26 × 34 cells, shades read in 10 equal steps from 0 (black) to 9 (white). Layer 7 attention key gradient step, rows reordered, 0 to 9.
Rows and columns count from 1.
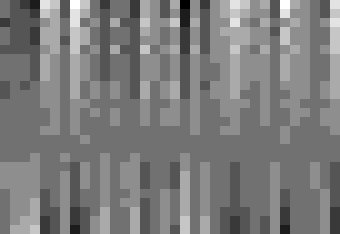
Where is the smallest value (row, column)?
1, 19
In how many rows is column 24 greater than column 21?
15
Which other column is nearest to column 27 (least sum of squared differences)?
30
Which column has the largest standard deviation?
8
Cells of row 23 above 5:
2
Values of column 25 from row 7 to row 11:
5 5 5 5 4
